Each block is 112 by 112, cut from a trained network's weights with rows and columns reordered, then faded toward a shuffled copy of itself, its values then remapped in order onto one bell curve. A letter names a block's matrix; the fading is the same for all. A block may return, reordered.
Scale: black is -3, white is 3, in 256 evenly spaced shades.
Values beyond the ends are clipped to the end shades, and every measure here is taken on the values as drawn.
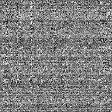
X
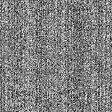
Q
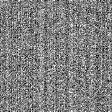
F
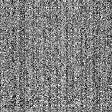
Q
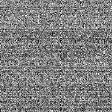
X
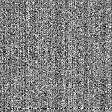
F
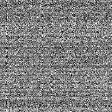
X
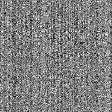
Q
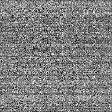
X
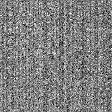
F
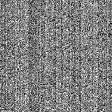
F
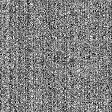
Q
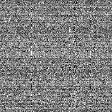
X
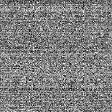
X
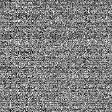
X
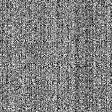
Q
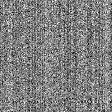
F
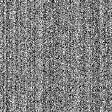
Q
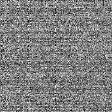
X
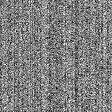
F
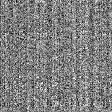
F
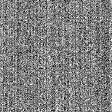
Q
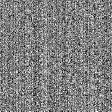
Q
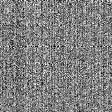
F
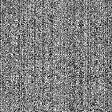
Q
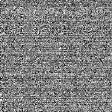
X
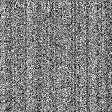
F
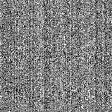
Q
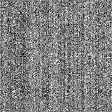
F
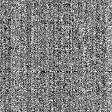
F
